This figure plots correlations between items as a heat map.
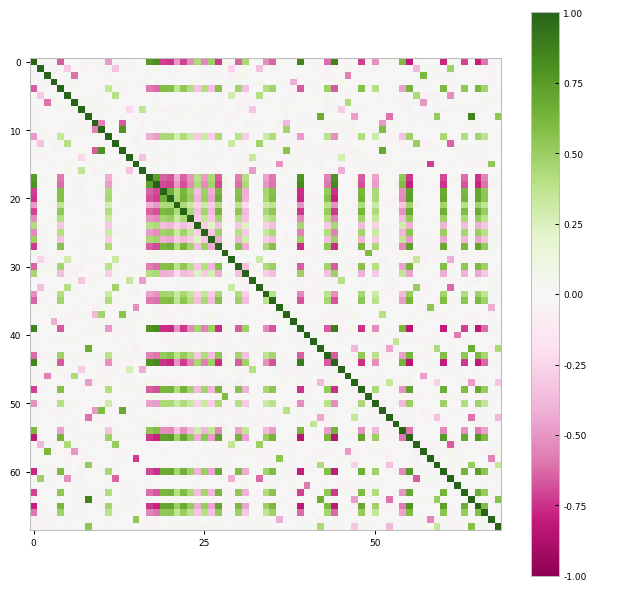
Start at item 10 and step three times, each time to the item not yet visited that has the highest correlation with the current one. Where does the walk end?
37
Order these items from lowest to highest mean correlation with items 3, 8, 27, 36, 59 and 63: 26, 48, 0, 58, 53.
0, 26, 53, 58, 48
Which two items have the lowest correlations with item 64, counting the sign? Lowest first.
52, 47
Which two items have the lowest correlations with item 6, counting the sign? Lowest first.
2, 57
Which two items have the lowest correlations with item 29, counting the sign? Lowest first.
61, 1
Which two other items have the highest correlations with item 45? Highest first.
32, 14
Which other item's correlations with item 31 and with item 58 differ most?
15
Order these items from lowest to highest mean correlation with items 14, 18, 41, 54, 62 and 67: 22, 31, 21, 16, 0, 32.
22, 21, 16, 32, 31, 0
